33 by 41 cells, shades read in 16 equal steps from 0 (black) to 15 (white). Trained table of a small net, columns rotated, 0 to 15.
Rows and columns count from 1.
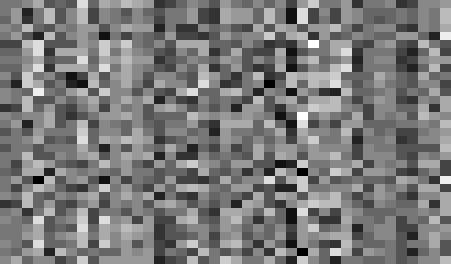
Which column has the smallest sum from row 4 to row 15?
38
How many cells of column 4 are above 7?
20
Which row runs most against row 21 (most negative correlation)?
19
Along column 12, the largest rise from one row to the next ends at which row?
6
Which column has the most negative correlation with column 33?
26
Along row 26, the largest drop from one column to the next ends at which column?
40
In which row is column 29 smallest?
5
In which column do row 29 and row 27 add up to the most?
8
